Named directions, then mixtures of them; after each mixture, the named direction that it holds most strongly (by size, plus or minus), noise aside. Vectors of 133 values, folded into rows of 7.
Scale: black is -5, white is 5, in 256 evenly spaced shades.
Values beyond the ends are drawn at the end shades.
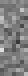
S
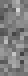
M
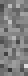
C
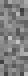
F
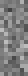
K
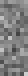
F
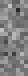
M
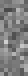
K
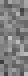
F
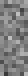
F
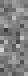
S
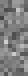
M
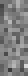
C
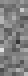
S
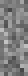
K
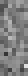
C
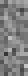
F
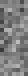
S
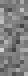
S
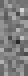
F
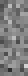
C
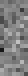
S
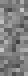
S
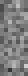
C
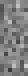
C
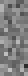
C
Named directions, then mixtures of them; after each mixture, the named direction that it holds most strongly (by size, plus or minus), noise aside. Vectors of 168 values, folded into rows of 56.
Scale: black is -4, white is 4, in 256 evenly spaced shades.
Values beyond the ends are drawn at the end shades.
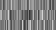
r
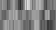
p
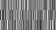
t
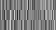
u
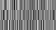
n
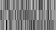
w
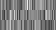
u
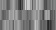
p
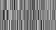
n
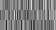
w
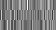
u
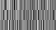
n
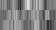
p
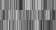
p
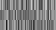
w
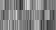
p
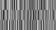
n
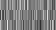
t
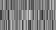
r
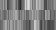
p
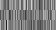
w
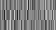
u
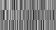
n
